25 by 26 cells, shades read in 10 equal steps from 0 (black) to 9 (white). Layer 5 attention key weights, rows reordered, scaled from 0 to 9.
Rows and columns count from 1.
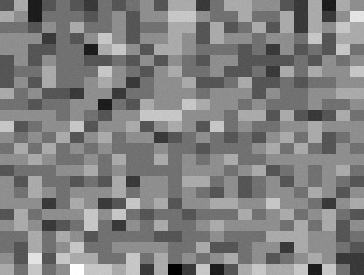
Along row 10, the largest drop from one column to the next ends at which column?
8
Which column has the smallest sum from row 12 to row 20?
13
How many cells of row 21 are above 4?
15
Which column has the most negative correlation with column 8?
11
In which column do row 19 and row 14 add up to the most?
20
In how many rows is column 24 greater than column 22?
7
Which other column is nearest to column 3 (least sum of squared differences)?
22
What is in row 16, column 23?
4
